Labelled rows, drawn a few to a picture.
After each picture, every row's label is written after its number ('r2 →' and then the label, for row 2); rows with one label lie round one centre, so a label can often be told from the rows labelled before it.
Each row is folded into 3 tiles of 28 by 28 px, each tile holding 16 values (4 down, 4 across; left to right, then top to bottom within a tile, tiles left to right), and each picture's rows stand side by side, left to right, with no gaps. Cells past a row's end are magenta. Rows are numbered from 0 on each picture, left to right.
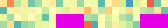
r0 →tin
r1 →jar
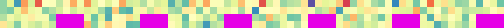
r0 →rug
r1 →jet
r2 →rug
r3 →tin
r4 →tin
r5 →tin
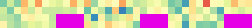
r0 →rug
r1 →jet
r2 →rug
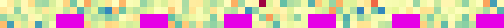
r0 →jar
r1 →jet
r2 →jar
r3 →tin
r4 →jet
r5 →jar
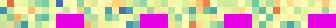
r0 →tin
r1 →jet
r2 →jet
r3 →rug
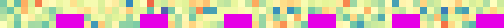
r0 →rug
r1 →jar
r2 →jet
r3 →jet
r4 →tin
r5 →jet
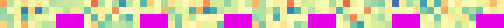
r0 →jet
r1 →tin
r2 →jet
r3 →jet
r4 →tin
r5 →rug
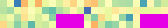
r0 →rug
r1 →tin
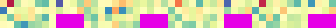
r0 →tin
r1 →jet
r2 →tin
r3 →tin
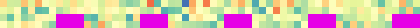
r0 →jet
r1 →jar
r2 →rug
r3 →rug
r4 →jar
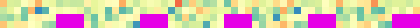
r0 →jet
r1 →jet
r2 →tin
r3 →jet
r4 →jet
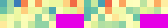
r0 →rug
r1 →rug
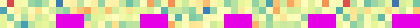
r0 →tin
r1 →jar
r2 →jet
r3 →rug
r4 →tin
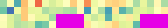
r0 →rug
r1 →jet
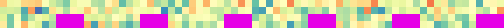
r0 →jet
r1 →jar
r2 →rug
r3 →rug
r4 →jet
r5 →tin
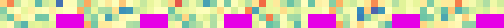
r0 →tin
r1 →jet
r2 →tin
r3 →tin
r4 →jet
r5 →jet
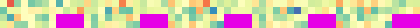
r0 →tin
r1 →jet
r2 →jet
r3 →jet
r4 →jet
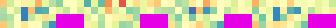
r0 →jet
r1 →rug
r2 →jet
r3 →jet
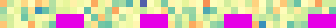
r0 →jet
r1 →tin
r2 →jet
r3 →jar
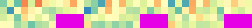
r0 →rug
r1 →rug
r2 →rug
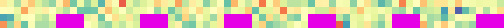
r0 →jar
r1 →rug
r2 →tin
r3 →tin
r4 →jar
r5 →jet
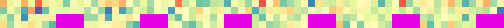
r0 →jet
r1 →jet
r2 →tin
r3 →tin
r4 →jar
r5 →jar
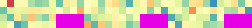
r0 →tin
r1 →jar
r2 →jar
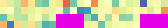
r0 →jar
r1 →tin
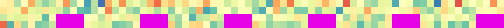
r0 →jar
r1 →rug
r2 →jet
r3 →rug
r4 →tin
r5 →rug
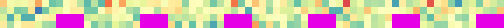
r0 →jet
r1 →rug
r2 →jar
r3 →jar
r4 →tin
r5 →tin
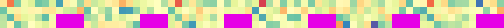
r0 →tin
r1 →jet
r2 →tin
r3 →tin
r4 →jar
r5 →tin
